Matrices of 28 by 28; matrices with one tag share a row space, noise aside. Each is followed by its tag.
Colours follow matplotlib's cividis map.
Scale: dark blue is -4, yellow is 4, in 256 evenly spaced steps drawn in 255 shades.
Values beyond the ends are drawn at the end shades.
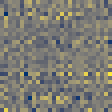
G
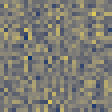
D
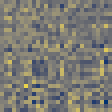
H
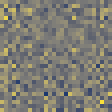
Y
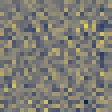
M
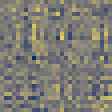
H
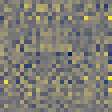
G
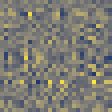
D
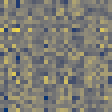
Y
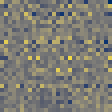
G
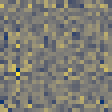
Y
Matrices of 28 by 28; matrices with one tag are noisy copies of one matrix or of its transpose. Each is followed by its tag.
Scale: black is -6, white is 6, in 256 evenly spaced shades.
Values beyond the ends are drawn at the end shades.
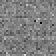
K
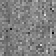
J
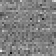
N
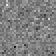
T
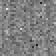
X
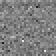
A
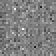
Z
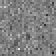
T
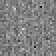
Z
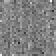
N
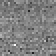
J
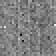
K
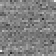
N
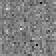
X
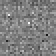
Z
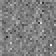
A
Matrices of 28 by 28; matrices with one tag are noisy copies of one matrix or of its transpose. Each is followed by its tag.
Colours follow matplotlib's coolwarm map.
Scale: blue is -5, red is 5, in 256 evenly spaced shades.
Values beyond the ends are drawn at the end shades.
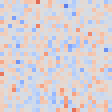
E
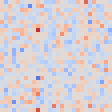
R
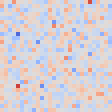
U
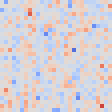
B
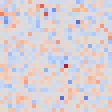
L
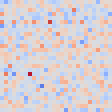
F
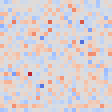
F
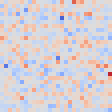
E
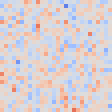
E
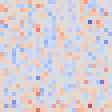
R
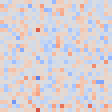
R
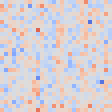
R
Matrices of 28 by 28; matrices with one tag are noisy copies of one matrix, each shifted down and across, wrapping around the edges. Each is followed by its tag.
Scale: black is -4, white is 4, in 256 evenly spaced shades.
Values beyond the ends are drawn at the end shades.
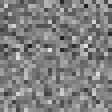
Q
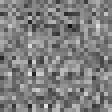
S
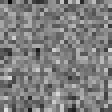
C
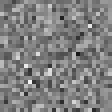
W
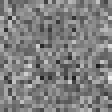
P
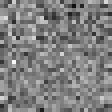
P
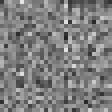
S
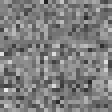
C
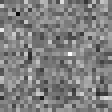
C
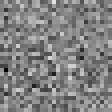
P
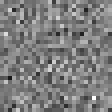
W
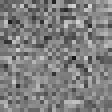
P
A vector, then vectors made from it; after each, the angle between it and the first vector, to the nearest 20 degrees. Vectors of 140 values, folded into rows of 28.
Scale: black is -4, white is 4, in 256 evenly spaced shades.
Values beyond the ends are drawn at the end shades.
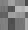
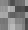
160 degrees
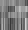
40 degrees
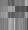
160 degrees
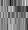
140 degrees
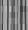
100 degrees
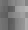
40 degrees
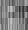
140 degrees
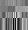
60 degrees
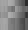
80 degrees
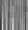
100 degrees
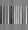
80 degrees
